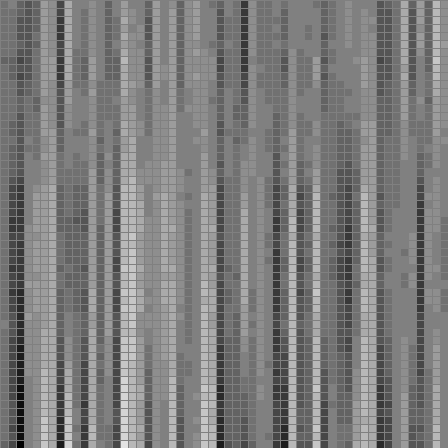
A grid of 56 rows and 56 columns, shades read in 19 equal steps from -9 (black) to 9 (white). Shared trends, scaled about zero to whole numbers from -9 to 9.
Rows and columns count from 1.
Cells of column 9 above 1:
24
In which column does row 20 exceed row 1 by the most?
31
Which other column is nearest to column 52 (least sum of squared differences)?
19
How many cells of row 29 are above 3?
5
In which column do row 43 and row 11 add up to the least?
3
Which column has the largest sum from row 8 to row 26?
16
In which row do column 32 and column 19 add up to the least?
56
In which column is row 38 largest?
17
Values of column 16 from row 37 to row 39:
5 4 5
